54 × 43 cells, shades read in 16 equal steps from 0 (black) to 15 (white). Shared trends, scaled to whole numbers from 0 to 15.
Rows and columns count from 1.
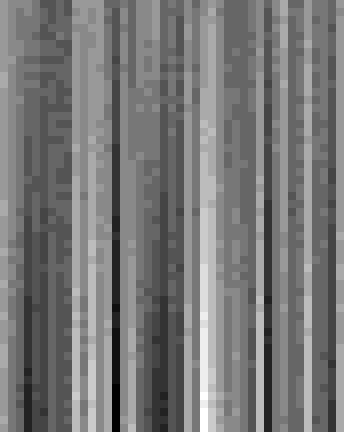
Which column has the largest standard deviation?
26
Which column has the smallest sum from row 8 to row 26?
15
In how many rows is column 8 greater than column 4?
33
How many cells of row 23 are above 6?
25
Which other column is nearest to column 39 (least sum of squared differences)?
10
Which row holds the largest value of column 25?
46
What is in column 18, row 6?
8
